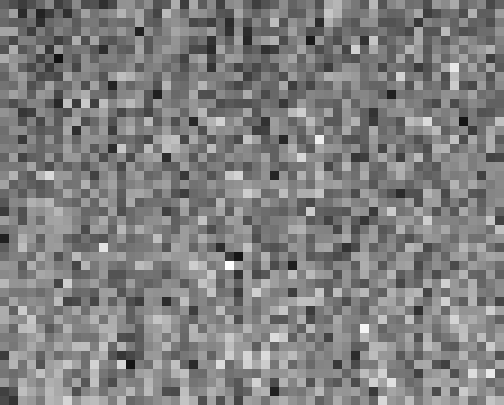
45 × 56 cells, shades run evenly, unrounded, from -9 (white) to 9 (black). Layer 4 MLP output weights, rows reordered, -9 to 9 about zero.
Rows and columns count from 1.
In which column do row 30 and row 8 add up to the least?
26
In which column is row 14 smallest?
48
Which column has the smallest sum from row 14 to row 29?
36
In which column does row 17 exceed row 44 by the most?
13
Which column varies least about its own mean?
54
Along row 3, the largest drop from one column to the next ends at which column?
37
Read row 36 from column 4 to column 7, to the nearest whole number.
-5 1 1 -3
